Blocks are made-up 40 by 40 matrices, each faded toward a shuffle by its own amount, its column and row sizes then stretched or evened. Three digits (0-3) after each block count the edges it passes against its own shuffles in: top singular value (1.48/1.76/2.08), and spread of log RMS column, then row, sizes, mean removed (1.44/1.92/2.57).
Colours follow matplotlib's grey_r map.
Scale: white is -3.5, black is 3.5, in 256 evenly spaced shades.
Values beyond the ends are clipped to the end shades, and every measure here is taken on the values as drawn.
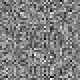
3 2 0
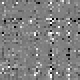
2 2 2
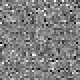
1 0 1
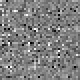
0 1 2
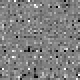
0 1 2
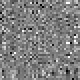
2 1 0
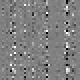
2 3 1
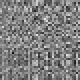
3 2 0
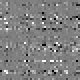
1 2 3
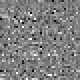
0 0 2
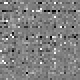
0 1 2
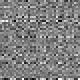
3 0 3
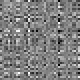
3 3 2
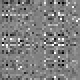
3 2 2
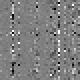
1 3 1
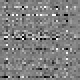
2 2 3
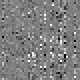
1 3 0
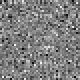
1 0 1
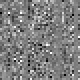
0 3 0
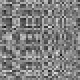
3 2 2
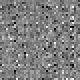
2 2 1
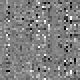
0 3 1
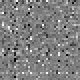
0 1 1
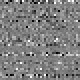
1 0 3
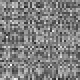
3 0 2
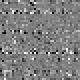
0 0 3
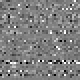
2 0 3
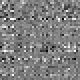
2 1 3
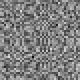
3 0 0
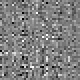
2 3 1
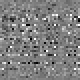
1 1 3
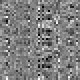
2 3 0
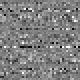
2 0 3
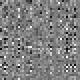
2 3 1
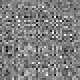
3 1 2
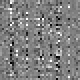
2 3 0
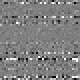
3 0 3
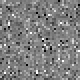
1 1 0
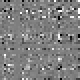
0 2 3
